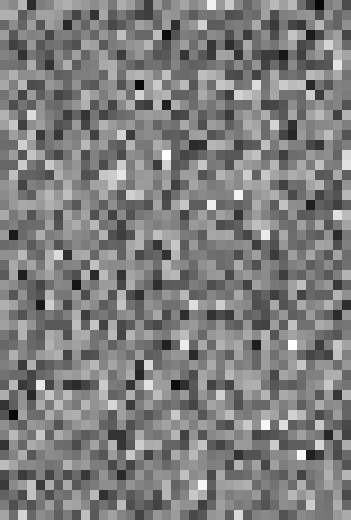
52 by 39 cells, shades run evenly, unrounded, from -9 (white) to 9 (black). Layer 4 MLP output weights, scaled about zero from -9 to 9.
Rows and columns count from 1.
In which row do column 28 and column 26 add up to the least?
18
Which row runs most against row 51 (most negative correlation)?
45
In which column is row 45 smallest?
36
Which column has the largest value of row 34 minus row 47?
8
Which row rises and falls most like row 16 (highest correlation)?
12
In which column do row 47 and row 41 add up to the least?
10
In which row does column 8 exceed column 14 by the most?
31
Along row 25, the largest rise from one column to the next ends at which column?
21
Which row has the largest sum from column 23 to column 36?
6
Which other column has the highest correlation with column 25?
26
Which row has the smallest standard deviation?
27
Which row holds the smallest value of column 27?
20
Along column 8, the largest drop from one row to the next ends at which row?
40
